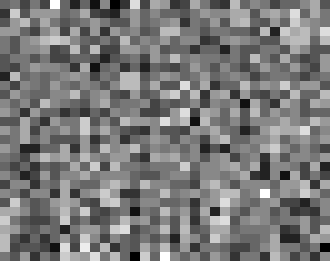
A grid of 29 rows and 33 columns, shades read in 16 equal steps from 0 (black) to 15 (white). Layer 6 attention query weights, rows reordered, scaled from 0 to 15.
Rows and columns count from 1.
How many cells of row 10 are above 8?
11
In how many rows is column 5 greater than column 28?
12
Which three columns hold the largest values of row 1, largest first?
6, 14, 24
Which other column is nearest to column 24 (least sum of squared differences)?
32
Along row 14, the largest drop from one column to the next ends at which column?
20
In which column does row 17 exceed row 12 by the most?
28
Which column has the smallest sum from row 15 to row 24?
4
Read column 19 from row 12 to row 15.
6 13 11 4
